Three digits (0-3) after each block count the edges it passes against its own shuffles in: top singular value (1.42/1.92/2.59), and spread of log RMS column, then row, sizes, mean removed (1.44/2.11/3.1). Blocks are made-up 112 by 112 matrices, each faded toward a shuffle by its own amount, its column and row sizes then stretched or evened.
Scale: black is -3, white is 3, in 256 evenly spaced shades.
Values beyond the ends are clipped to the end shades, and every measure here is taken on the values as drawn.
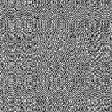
3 0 0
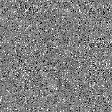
2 1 1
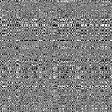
3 2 3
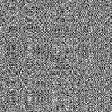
3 0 0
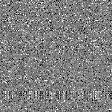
2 0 2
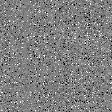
1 2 1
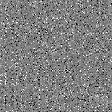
2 1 0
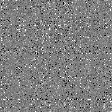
1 2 2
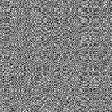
3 1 0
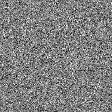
0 0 1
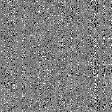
0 3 1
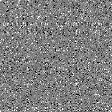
2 1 1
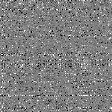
2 1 2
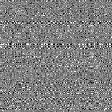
3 0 3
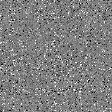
0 1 2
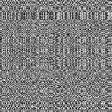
3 1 3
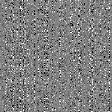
2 3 0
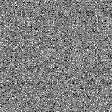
2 0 1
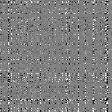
3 3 3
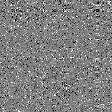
2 1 1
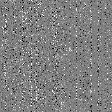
0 3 0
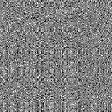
3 1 1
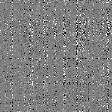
1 3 2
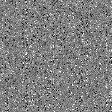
0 2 0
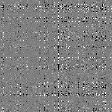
1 3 3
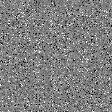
1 1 1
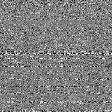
2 0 3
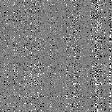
2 3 2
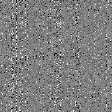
1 3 0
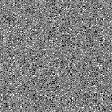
2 1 1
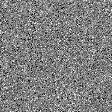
1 1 0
